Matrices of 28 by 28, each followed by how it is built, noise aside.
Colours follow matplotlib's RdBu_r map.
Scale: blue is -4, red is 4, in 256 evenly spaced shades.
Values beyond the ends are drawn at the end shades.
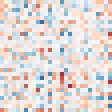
low rank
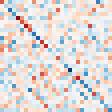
diagonal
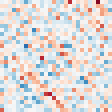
Toeplitz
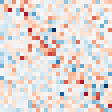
block diagonal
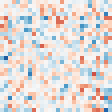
low rank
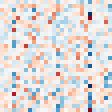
uneven columns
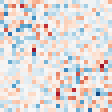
block diagonal
